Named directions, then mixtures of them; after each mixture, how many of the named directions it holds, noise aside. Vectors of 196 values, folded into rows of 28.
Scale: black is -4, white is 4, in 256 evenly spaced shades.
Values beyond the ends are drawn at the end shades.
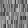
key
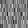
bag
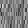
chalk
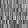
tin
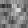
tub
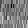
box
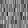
two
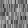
one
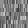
one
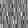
one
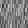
two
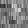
two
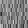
four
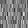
one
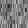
three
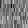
three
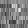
two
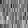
four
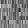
three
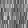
four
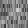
two
